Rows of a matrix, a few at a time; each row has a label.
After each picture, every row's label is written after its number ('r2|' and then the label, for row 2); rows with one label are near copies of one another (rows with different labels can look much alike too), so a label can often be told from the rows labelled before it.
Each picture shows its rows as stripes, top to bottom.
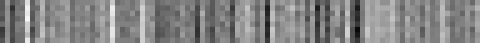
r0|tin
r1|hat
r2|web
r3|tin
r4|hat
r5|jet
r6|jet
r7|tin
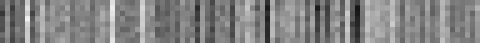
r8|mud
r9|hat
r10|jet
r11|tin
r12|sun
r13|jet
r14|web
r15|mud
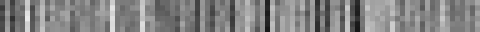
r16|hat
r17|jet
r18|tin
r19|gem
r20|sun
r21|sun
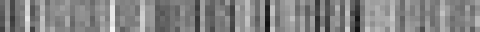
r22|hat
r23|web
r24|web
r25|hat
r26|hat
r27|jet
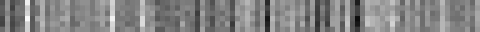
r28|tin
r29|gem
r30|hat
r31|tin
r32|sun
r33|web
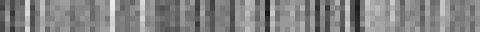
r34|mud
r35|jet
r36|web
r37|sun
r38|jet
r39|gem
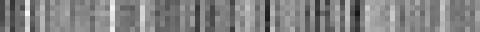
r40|gem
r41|mud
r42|tin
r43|mud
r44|mud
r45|web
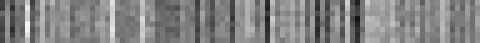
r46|jet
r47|gem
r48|web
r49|sun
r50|tin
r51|gem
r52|gem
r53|jet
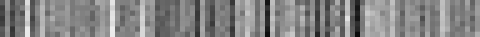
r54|web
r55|jet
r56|mud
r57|jet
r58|jet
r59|web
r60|hat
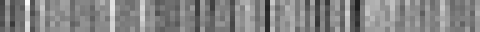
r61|tin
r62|mud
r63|jet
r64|sun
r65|gem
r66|web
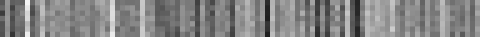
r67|tin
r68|web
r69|jet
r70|web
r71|jet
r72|sun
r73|gem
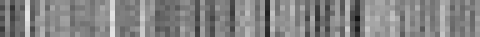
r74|web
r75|gem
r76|web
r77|tin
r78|tin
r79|jet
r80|mud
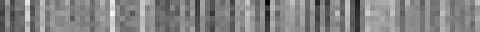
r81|hat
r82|jet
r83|mud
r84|hat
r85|jet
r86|mud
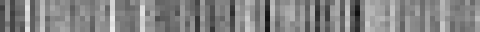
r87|web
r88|sun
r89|sun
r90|hat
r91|mud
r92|mud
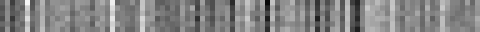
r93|web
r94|mud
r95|sun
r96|hat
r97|mud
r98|sun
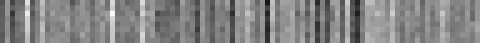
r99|sun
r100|sun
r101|web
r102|web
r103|hat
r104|hat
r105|sun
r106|sun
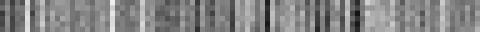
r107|mud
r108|web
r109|jet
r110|gem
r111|sun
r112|hat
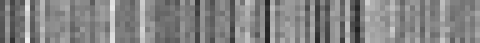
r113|mud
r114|tin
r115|hat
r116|tin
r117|sun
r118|sun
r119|hat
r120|gem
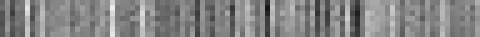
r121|hat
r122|web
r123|sun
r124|jet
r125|sun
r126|mud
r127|mud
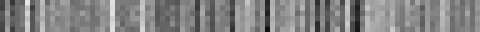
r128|gem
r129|jet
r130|web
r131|jet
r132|jet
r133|sun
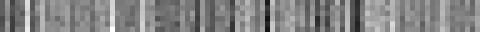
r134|web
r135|tin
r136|mud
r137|hat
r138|sun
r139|web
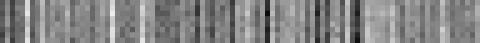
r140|gem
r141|hat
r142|hat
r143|hat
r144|sun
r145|mud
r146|jet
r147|sun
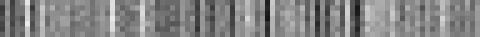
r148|web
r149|jet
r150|sun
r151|mud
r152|gem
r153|jet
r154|sun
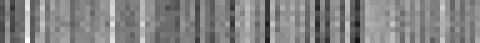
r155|gem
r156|gem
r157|mud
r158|gem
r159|sun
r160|gem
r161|tin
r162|tin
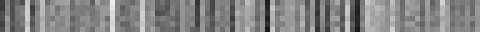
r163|mud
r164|jet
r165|jet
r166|sun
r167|jet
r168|sun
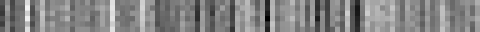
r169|hat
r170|tin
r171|jet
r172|hat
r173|jet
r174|web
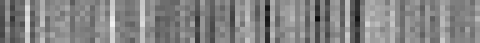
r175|sun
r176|hat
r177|sun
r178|hat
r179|mud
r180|tin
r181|jet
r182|mud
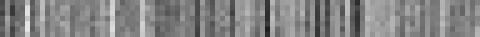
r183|jet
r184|gem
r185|gem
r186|sun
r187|tin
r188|hat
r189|hat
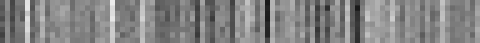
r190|web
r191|tin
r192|mud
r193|mud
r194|web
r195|hat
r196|jet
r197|tin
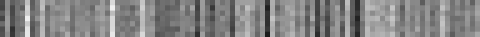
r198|jet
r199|mud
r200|hat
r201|tin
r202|web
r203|gem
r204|hat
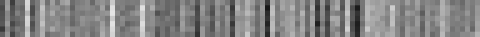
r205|gem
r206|sun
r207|jet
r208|sun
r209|sun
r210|jet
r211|hat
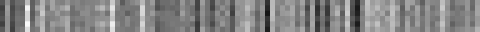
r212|jet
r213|tin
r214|sun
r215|tin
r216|tin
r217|hat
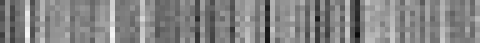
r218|jet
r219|web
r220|tin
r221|hat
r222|tin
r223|web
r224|tin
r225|mud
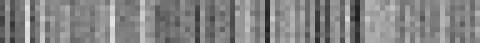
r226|sun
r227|tin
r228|hat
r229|jet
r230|gem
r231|hat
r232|tin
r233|gem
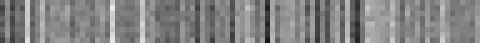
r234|sun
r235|mud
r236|tin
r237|hat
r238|sun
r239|sun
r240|sun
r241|mud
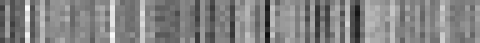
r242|mud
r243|tin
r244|sun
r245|tin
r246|sun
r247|sun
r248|web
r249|mud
